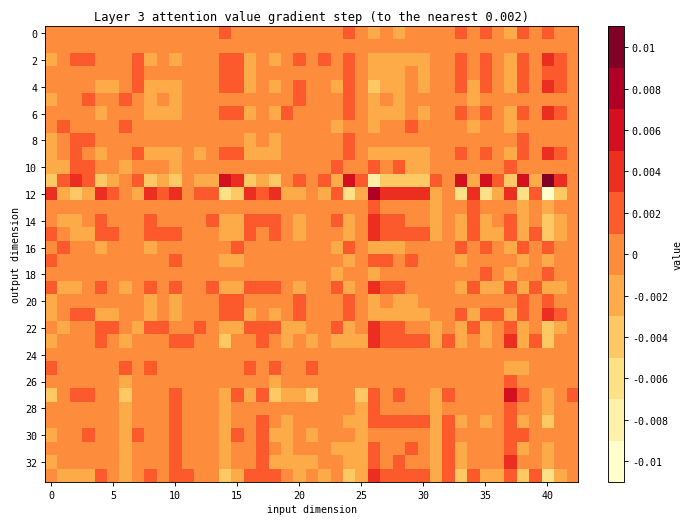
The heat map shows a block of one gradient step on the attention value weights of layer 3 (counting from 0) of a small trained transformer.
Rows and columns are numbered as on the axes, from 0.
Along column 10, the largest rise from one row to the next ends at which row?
12
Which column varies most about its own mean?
40
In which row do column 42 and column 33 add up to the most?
11
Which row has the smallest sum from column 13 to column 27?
27
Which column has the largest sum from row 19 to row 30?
37
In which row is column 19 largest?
6
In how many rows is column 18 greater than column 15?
8
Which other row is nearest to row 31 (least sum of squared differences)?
29
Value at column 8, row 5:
-0.002
